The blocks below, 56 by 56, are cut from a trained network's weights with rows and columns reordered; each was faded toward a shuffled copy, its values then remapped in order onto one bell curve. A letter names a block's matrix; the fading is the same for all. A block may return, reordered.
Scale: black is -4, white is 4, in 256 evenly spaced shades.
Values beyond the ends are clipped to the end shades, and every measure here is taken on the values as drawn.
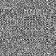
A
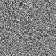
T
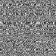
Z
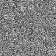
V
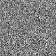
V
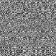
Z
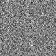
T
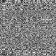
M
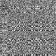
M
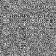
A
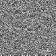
T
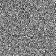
V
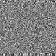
A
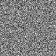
V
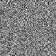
V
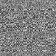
Z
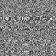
M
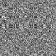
A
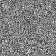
T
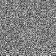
A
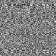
Z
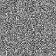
V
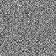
A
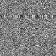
A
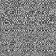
M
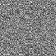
A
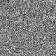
V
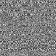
M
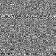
M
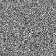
T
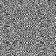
A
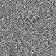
V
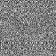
A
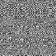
Z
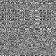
M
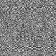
A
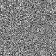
V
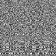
Z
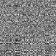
M
